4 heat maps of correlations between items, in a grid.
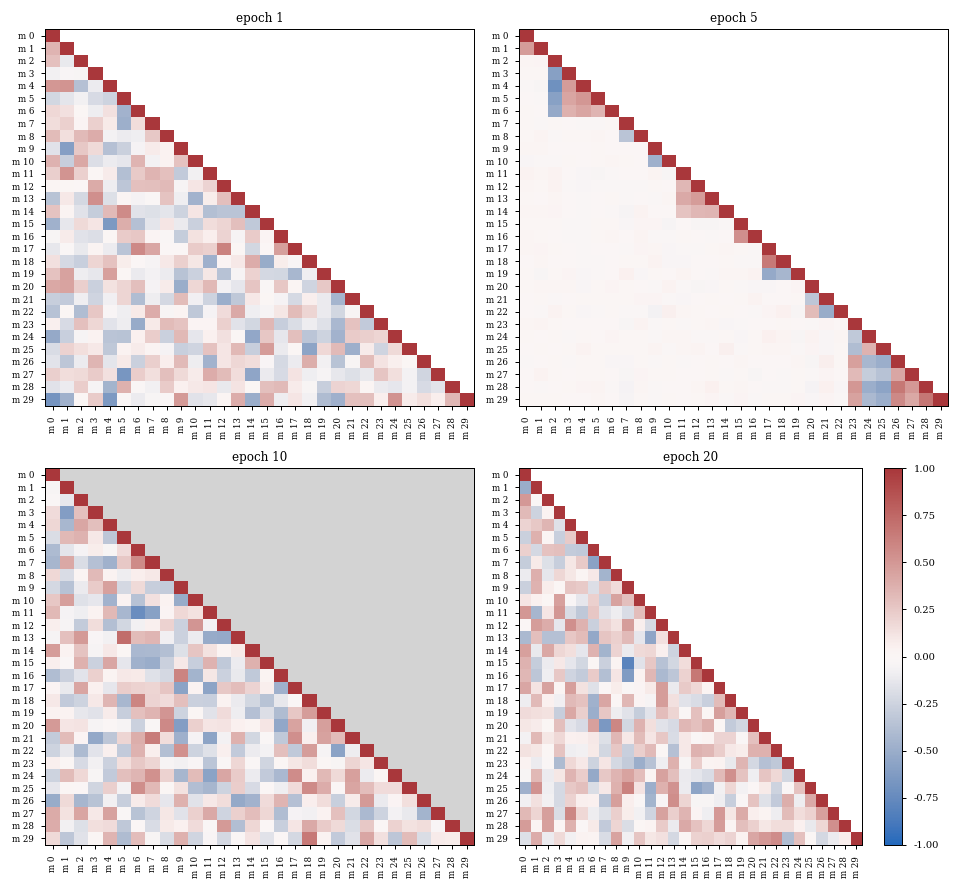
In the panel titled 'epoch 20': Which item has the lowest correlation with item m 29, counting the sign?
m 23
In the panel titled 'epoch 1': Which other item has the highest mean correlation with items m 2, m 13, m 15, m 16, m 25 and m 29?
m 28
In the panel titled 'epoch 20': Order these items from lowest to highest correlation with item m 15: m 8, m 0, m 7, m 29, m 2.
m 7, m 2, m 8, m 29, m 0
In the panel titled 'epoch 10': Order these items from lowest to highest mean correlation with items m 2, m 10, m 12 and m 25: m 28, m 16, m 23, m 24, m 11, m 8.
m 16, m 11, m 23, m 8, m 28, m 24
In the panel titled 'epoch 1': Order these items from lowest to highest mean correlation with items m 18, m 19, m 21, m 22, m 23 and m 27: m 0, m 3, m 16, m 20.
m 20, m 16, m 0, m 3
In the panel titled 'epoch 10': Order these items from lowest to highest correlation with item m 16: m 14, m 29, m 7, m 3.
m 14, m 7, m 29, m 3
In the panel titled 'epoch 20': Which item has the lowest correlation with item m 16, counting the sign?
m 9
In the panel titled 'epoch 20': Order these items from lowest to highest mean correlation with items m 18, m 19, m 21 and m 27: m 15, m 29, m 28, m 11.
m 11, m 15, m 29, m 28
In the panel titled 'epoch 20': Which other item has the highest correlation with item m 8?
m 20
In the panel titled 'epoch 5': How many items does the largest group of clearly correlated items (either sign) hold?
7
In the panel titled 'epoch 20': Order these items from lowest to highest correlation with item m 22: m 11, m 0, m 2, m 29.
m 2, m 0, m 11, m 29
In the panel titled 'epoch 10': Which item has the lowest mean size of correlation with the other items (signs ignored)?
m 23
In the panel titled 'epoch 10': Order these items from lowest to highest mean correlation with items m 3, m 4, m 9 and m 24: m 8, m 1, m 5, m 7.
m 1, m 7, m 5, m 8
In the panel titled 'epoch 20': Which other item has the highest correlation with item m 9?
m 25
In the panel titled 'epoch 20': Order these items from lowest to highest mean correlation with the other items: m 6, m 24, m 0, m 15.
m 6, m 15, m 0, m 24
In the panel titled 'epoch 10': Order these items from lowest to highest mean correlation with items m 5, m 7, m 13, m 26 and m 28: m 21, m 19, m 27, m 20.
m 27, m 20, m 19, m 21
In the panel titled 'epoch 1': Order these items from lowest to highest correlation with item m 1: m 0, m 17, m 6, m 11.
m 17, m 6, m 0, m 11
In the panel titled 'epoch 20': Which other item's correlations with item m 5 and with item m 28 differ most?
m 0
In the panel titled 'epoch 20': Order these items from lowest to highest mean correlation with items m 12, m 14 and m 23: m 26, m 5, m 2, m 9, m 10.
m 10, m 9, m 5, m 26, m 2
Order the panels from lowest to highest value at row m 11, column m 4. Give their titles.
epoch 20, epoch 5, epoch 1, epoch 10
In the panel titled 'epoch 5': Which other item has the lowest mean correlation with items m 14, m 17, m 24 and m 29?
m 19
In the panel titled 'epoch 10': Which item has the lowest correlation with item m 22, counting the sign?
m 20
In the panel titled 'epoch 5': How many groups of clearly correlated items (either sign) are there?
9
